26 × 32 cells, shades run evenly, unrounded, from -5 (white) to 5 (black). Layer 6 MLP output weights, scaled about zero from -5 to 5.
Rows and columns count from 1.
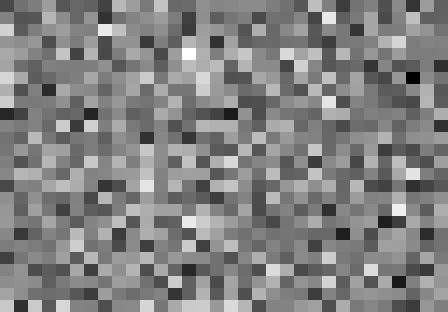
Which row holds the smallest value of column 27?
23
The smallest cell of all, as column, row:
14, 5
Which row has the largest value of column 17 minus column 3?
10
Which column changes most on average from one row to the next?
24
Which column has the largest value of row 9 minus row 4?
29
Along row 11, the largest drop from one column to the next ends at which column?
7
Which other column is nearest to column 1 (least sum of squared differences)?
15
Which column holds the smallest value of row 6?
22
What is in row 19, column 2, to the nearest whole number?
0
